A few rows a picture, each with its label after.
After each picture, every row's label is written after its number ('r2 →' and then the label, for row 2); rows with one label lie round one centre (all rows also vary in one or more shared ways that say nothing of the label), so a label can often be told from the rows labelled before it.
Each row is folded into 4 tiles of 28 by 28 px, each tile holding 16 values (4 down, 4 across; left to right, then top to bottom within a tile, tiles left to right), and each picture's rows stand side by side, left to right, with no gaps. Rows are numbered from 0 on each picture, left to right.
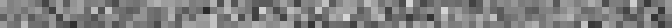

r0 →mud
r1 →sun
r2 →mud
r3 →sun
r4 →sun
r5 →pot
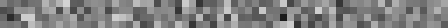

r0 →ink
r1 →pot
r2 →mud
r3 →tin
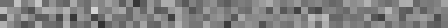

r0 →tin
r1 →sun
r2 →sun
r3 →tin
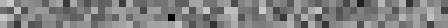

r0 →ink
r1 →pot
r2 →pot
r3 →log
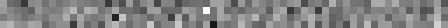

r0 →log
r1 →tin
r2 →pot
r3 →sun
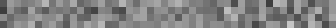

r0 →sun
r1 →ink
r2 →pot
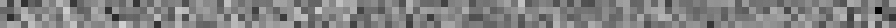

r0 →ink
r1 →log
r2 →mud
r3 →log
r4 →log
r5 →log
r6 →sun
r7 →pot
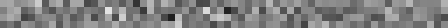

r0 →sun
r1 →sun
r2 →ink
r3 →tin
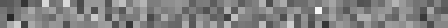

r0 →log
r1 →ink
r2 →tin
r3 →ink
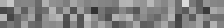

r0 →ink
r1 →sun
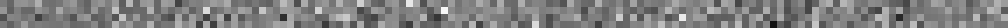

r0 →tin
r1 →tin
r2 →mud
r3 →mud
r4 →pot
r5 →sun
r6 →tin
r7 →sun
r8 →tin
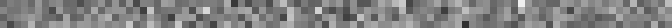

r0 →sun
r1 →pot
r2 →ink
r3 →ink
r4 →log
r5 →tin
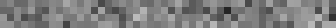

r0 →log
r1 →ink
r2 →log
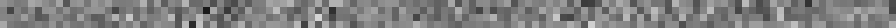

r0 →tin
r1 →pot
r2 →pot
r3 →ink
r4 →sun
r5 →log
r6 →sun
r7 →log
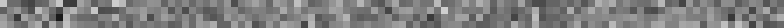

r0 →ink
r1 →ink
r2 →pot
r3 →mud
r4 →pot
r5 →sun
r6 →pot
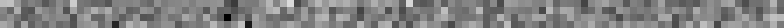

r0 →log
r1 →mud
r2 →tin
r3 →sun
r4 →mud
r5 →sun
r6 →sun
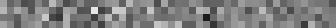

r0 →ink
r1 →pot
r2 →pot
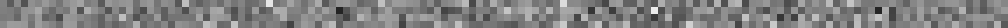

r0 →pot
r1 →sun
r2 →log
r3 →ink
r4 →log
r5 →ink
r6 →mud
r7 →pot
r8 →mud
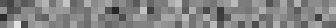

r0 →tin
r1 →ink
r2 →tin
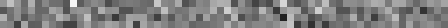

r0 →log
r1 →tin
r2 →mud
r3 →tin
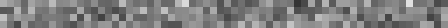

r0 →ink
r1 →log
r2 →sun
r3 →log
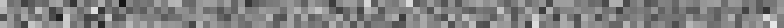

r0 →ink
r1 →pot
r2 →log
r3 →log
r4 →pot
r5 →ink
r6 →sun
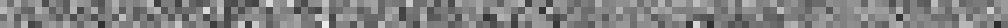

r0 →pot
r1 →tin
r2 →sun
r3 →pot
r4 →tin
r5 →tin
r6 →mud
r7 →log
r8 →tin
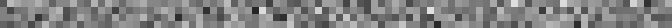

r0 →tin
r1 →pot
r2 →pot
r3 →tin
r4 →log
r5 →ink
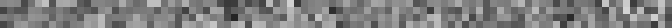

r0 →sun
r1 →sun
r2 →log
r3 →sun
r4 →log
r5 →mud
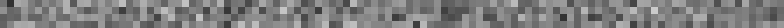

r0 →mud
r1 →tin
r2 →sun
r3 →pot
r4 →tin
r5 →mud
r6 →ink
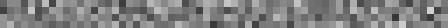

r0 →log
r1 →tin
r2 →ink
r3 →ink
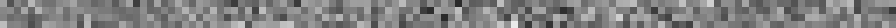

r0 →pot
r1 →log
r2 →pot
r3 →mud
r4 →pot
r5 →ink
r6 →sun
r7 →ink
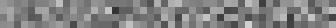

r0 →mud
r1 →mud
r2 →mud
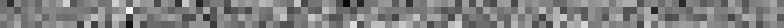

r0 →pot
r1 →ink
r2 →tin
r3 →pot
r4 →log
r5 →pot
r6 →mud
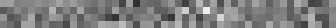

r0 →ink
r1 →log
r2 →pot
